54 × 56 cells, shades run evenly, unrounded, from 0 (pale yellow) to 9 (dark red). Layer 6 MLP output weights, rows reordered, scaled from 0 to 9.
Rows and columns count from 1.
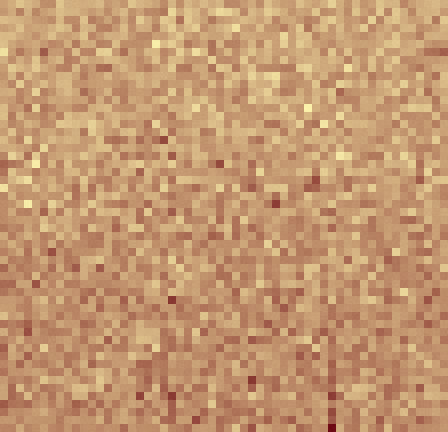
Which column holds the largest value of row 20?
22
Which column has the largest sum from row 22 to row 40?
53
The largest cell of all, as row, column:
54, 42
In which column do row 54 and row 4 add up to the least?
30
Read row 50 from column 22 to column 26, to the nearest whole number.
7 4 5 4 4
